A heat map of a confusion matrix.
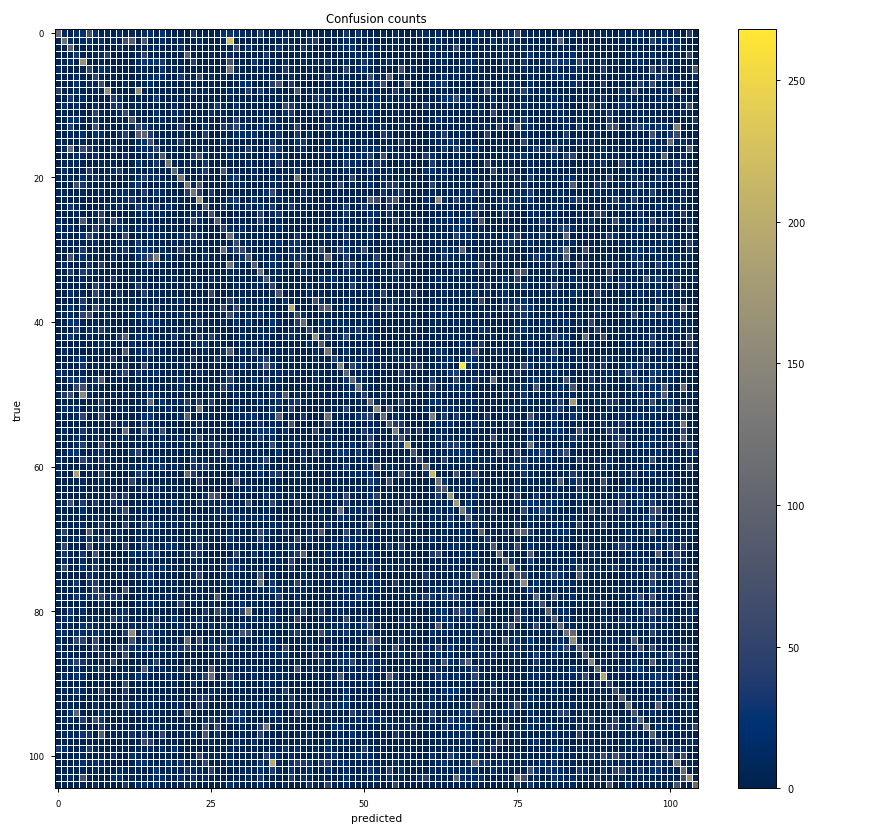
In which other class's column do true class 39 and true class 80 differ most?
31
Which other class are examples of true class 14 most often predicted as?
13
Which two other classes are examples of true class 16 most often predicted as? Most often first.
2, 103
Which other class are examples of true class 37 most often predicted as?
42
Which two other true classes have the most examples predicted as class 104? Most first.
5, 96
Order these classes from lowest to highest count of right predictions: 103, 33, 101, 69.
69, 33, 101, 103
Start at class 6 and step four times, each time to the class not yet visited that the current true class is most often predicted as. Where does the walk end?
11
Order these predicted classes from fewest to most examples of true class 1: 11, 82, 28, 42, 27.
27, 42, 11, 82, 28
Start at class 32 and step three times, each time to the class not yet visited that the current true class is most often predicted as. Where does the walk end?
12
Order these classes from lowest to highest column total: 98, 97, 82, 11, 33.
82, 98, 33, 11, 97
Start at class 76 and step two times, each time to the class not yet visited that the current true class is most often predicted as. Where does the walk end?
75
